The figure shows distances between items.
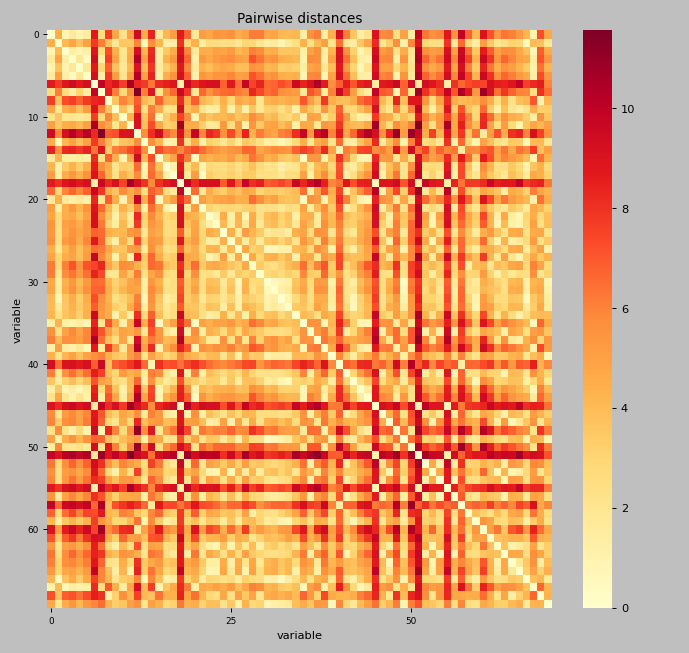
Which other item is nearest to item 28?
58
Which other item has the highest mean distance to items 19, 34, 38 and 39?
51
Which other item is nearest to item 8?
68
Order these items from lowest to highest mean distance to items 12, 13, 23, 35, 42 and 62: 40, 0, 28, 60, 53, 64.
53, 64, 28, 0, 60, 40
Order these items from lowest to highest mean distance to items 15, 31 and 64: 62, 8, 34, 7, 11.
62, 34, 11, 8, 7
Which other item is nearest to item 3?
5
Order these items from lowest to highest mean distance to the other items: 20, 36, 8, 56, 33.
33, 56, 36, 20, 8
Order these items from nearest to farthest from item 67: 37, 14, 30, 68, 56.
30, 56, 37, 68, 14
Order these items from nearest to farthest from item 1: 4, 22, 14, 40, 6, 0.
22, 4, 0, 14, 40, 6
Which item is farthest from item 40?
50
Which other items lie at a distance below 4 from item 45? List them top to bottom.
6, 18, 51, 55
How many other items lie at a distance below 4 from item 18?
4
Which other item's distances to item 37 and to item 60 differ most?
12
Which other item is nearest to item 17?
21
